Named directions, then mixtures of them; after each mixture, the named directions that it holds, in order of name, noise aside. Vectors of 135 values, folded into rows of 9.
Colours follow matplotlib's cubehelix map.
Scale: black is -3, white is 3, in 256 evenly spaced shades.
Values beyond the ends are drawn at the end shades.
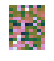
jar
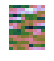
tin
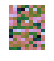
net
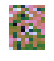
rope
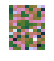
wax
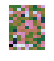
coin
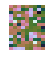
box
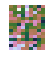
box, coin, jar.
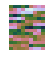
tin.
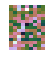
jar.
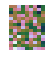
box, coin, jar.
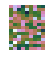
coin, jar, net.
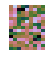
net.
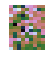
rope.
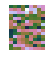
coin, net, tin.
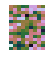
coin, tin.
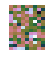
box.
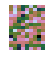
net, rope, wax.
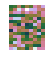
jar, tin, wax.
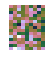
box, jar.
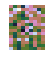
rope.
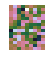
jar, net.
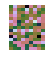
net, wax.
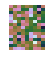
box.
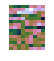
tin.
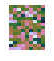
box, coin, rope.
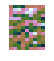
box, rope, tin.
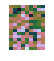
rope, wax.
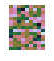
net.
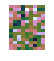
jar, net, rope.
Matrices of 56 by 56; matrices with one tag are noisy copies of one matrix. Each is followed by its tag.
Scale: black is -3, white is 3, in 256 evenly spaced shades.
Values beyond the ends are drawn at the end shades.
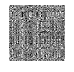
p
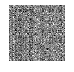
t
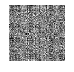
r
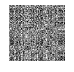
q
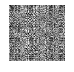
r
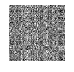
q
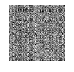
t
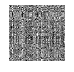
p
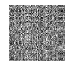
q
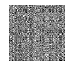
t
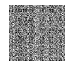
t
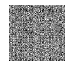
t
